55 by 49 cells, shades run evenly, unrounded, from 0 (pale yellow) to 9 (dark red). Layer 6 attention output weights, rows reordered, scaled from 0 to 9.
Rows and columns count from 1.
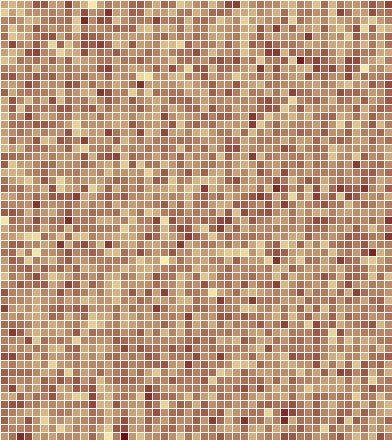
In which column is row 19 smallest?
11
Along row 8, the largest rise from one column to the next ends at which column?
38
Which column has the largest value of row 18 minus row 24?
8
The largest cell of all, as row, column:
55, 16
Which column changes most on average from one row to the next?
36
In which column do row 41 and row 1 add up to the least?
12
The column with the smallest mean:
42
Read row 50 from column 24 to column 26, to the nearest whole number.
2 5 3
